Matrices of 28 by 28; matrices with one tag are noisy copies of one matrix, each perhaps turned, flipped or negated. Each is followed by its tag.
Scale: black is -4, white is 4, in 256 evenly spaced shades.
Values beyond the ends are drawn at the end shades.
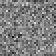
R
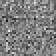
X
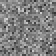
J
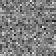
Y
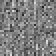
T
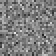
R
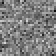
Y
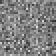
X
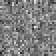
Y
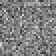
R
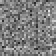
X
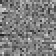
Y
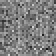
X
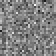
R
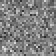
J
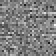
T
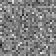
R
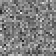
R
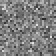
J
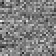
Y
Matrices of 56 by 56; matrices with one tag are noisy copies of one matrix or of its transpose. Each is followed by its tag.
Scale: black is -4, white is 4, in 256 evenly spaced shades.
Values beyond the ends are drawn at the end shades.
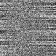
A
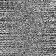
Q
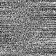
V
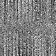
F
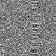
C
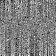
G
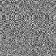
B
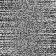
Q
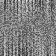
F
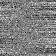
V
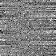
A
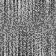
F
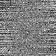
Q
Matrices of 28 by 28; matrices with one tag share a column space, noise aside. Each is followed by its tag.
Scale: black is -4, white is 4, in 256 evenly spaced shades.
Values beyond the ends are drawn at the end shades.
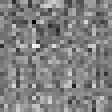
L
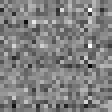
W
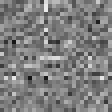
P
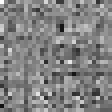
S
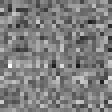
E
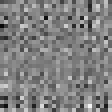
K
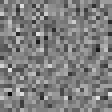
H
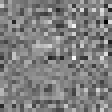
W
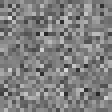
H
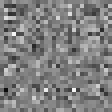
H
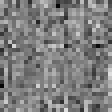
L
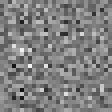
H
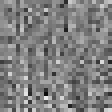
S
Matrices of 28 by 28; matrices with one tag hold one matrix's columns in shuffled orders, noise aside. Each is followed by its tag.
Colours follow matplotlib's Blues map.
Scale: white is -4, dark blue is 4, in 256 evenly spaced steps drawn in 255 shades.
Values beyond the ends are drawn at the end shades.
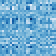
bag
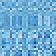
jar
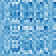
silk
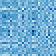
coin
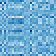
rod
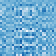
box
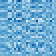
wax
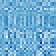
jar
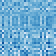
jar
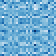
rod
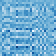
box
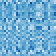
silk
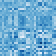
jar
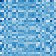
wax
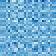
wax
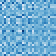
rod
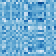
silk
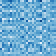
wax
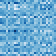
rod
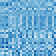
jar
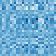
bag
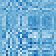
jar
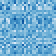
bag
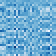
box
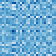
rod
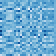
coin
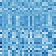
jar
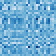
bag
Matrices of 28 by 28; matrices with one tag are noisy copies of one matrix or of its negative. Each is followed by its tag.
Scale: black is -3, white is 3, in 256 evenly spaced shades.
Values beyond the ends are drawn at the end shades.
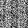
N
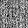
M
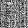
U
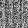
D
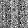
N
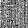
U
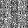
N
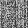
U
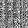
D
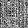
U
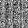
D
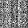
N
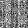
N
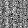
D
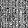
M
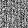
M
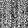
N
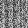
D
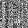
D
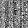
D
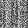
N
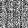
D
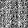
N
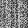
N
